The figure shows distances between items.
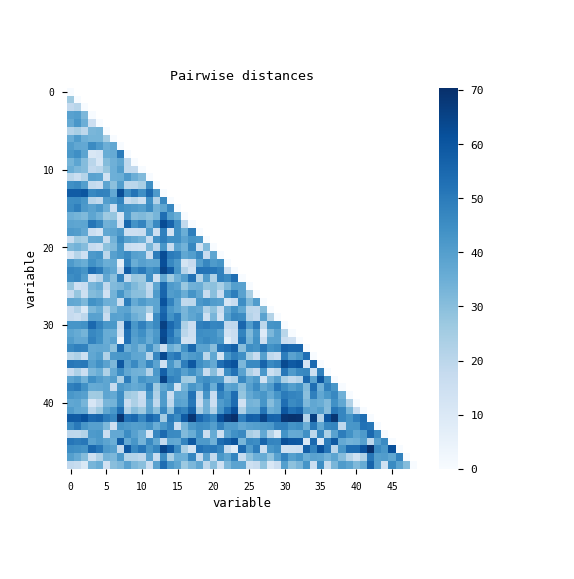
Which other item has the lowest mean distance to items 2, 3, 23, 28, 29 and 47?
48
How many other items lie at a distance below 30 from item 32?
10
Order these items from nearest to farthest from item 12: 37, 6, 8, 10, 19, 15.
8, 10, 6, 15, 37, 19
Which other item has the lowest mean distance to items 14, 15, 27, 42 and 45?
33
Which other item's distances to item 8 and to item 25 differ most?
1
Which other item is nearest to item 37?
27
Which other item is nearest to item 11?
29
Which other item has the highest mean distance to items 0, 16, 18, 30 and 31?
42
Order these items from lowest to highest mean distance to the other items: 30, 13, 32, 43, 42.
32, 43, 30, 13, 42
